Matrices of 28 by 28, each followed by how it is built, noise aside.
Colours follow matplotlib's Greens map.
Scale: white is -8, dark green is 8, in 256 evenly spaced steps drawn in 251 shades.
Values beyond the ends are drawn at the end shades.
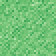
Hankel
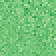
upper triangular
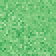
lower triangular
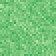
Toeplitz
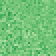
lower triangular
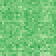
blocks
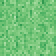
blocks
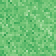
Toeplitz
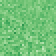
lower triangular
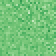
upper triangular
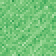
Hankel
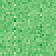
uneven columns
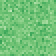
blocks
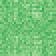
blocks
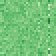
uneven columns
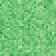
blocks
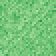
Hankel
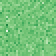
uneven columns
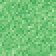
Hankel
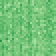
blocks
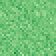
Toeplitz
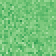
lower triangular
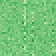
uneven columns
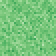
Toeplitz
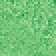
upper triangular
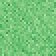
Toeplitz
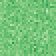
uneven columns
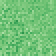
lower triangular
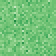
uneven columns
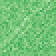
Hankel
